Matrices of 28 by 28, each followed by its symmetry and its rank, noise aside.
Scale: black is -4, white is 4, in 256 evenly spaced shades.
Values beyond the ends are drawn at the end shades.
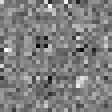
symmetric, rank six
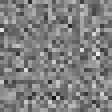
antisymmetric, rank eight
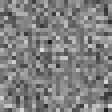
antisymmetric, rank eight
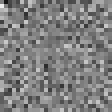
antisymmetric, rank eight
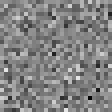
symmetric, rank eight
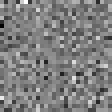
antisymmetric, rank eight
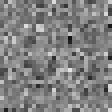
no symmetry, rank seven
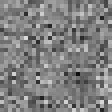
no symmetry, rank six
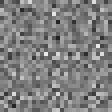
no symmetry, rank six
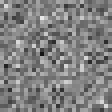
symmetric, rank eight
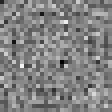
symmetric, rank six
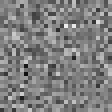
antisymmetric, rank eight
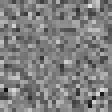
antisymmetric, rank eight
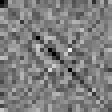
symmetric, rank six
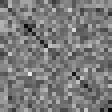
symmetric, rank seven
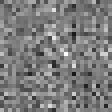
no symmetry, rank six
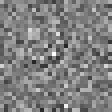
symmetric, rank eight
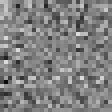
no symmetry, rank six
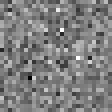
no symmetry, rank seven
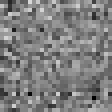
no symmetry, rank eight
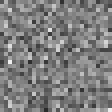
no symmetry, rank eight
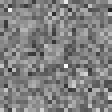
symmetric, rank six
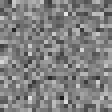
no symmetry, rank seven
